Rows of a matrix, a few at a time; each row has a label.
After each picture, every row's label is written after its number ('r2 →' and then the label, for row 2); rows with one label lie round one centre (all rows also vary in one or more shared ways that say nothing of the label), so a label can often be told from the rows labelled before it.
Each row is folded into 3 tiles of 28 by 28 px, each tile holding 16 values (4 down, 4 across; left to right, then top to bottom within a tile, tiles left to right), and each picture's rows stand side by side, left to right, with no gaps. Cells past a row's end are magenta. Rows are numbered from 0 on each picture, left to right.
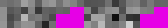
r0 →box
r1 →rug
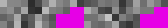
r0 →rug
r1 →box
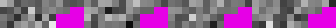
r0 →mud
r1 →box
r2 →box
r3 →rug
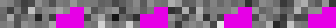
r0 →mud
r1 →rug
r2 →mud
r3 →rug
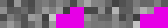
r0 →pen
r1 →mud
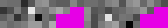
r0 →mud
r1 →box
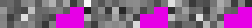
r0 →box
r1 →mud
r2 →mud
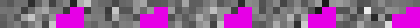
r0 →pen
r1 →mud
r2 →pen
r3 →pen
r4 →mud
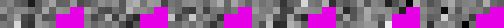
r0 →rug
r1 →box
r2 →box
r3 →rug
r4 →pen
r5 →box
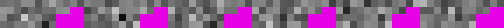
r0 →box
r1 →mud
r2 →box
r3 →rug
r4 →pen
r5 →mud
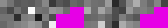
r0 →mud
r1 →rug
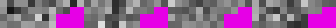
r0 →pen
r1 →rug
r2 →mud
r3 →box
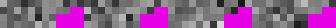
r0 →mud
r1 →pen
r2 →pen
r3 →box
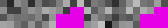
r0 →pen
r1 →rug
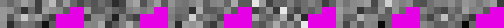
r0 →box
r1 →rug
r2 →box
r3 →mud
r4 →box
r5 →box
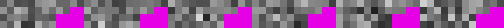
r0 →rug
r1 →rug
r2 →mud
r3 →box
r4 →box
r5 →mud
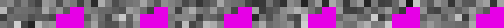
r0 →rug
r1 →pen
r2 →rug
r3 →pen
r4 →pen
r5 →pen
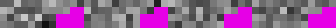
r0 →box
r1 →pen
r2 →mud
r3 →mud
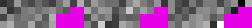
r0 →pen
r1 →rug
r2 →pen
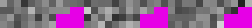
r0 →mud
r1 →rug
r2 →pen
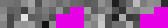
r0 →box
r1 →rug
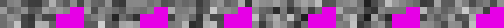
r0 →rug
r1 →rug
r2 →rug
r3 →box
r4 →rug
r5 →pen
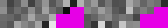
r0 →pen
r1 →rug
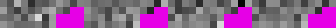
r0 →pen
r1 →pen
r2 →pen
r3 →pen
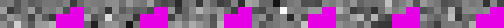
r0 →rug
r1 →box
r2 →pen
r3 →mud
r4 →box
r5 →mud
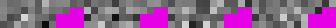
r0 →box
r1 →rug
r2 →rug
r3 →pen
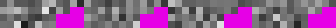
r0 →rug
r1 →mud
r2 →mud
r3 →box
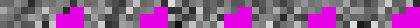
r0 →pen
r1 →rug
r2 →mud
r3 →rug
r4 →rug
